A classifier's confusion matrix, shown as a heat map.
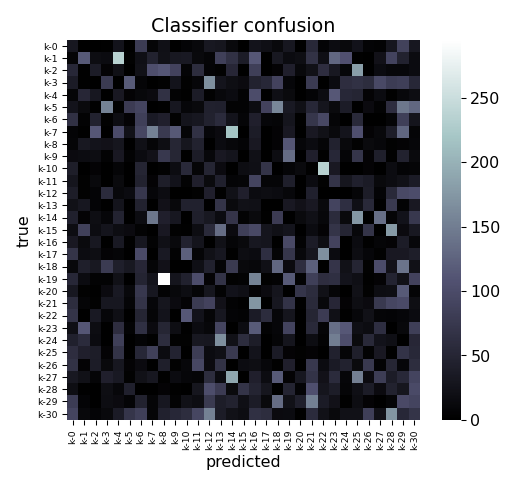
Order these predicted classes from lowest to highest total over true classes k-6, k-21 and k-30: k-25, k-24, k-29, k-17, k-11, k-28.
k-24, k-17, k-25, k-11, k-29, k-28
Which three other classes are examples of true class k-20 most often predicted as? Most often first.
k-29, k-6, k-21
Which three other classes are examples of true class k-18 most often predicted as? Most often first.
k-29, k-21, k-27
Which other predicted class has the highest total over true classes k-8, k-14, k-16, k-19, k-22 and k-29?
k-21
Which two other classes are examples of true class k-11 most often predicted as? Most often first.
k-16, k-23
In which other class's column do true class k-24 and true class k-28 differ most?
k-23
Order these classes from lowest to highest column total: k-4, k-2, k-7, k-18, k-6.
k-2, k-7, k-18, k-4, k-6
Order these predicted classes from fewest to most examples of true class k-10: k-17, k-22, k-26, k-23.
k-26, k-23, k-17, k-22
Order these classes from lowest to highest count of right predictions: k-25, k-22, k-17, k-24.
k-25, k-17, k-22, k-24
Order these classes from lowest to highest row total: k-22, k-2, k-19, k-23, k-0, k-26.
k-0, k-22, k-26, k-2, k-23, k-19
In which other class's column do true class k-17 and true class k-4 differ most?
k-22
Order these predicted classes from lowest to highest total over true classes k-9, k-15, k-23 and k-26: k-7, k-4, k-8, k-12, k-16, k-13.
k-7, k-12, k-4, k-8, k-16, k-13
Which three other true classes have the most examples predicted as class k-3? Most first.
k-5, k-18, k-12
